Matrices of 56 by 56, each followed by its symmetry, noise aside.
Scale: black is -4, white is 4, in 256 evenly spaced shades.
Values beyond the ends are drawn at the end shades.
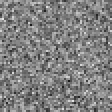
no symmetry.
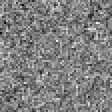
symmetric.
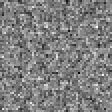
mirrored top to bottom.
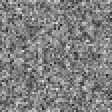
mirrored top to bottom.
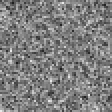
symmetric across the other diagonal.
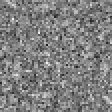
symmetric across the other diagonal.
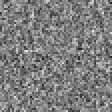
no symmetry.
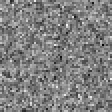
no symmetry.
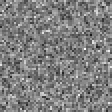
symmetric.
